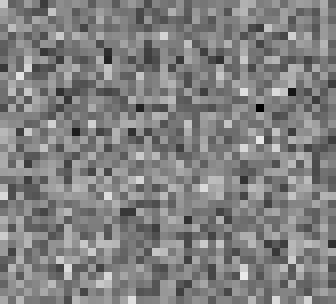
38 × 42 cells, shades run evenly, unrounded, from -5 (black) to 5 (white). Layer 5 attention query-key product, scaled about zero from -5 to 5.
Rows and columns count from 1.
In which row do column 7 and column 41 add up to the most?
2
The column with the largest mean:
31
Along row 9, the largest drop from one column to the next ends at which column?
5
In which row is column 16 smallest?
27
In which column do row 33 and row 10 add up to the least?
24
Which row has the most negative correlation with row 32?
19
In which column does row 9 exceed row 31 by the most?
42
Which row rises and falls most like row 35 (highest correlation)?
34
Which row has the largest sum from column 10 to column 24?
23
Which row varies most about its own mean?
12
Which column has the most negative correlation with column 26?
36
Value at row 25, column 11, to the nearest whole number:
1
